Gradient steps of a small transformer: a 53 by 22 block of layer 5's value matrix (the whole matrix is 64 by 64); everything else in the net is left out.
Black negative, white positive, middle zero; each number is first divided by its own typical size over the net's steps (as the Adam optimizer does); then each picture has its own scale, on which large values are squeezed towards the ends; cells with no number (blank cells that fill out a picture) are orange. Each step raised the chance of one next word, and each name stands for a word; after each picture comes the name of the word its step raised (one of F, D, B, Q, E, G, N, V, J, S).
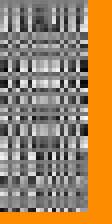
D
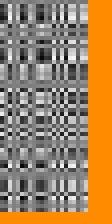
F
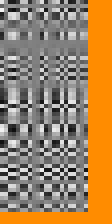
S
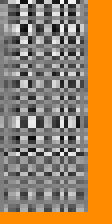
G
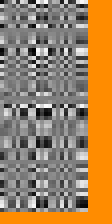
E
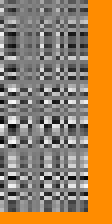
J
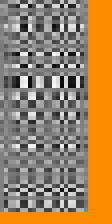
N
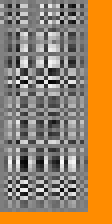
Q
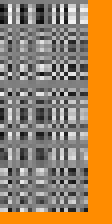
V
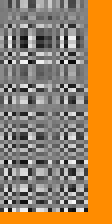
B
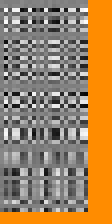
V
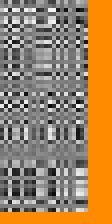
V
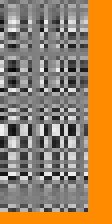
D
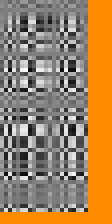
D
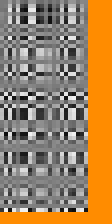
V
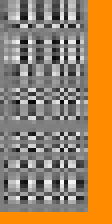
F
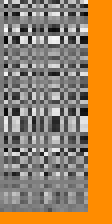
G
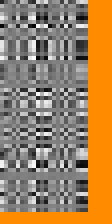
F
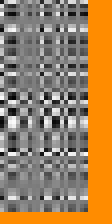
G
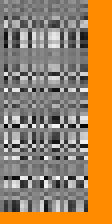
J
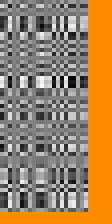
N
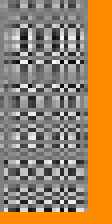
B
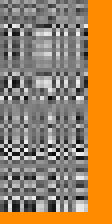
J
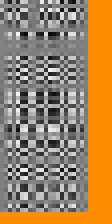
S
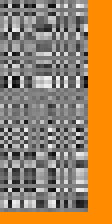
N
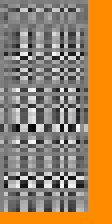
J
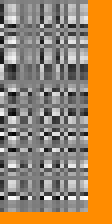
F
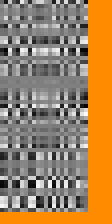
E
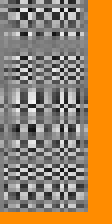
S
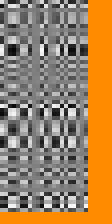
E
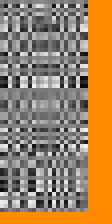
N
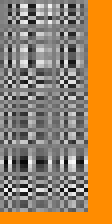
Q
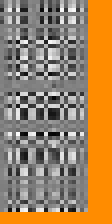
V
